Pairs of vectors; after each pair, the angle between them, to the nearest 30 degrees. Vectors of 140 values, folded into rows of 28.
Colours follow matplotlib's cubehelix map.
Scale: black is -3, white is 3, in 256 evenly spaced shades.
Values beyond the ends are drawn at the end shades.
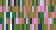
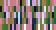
120 degrees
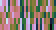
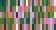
120 degrees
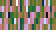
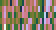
60 degrees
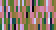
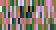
60 degrees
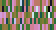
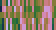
90 degrees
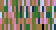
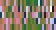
120 degrees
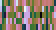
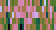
90 degrees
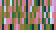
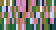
60 degrees
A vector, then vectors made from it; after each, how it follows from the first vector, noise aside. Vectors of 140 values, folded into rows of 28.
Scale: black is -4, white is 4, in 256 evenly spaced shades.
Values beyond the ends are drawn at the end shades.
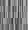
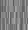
reversed, negated, shrunk.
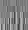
reversed, partly zeroed.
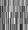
reversed, negated.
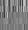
partly zeroed.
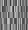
wrapped around, negated.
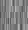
reversed, negated, shrunk.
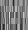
reversed, negated.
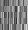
wrapped around, negated.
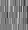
negated, partly zeroed.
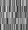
wrapped around, negated.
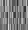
wrapped around, negated.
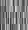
reversed, negated.
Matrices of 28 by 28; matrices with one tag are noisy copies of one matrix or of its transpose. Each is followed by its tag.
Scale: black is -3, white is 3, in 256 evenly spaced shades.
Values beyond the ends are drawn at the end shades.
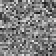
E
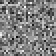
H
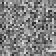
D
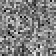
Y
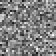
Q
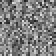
Q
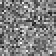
D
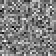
H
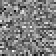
Q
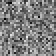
Q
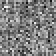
Y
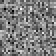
H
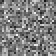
H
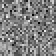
Q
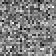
D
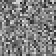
Q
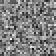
H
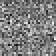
D
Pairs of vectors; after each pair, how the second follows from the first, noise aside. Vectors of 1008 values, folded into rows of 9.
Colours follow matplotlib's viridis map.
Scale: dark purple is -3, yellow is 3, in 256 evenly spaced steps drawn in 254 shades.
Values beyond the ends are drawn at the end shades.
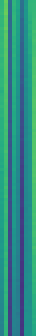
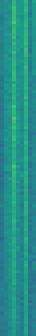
reversed, negated, shrunk.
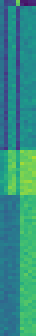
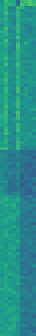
negated, shrunk.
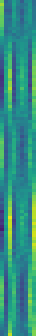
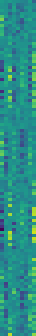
partly zeroed.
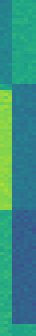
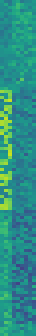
partly zeroed.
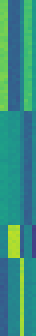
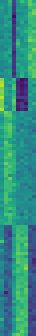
reversed, negated.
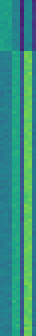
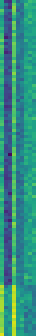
reversed, negated.
